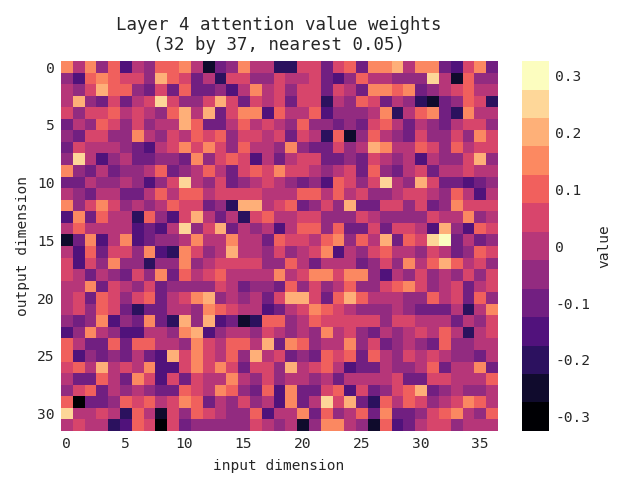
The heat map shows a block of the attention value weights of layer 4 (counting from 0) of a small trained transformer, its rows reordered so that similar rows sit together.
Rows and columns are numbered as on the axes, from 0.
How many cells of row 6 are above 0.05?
6
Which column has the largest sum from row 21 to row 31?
22
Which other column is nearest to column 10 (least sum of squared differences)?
30
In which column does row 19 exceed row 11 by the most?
2
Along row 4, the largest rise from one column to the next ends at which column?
34
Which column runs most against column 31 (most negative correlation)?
13
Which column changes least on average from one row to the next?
4
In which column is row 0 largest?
28
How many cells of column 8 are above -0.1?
20
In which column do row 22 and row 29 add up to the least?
1
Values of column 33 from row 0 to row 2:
-0.15 -0.25 0.05
